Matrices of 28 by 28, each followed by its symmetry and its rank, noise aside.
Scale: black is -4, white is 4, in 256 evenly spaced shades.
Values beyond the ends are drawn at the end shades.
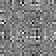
antisymmetric, rank four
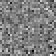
no symmetry, rank six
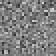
no symmetry, rank eight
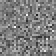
no symmetry, rank eight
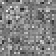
symmetric, rank six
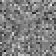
antisymmetric, rank eight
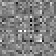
no symmetry, rank four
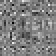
no symmetry, rank four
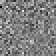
no symmetry, rank eight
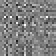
no symmetry, rank four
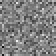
no symmetry, rank eight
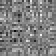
no symmetry, rank four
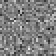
antisymmetric, rank eight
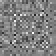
symmetric, rank four
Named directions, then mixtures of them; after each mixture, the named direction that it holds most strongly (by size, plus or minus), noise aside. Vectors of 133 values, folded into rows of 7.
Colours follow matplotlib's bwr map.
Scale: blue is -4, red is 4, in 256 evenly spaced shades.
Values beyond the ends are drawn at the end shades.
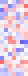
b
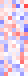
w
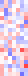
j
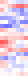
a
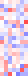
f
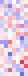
j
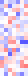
b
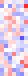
w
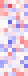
b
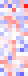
b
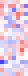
b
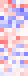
a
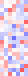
f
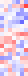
a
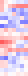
a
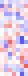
j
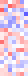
b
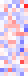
w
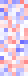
b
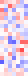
b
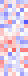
j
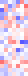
b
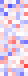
b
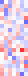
j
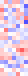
b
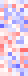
j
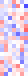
w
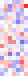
b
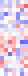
b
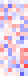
j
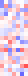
j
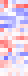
a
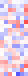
f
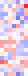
b
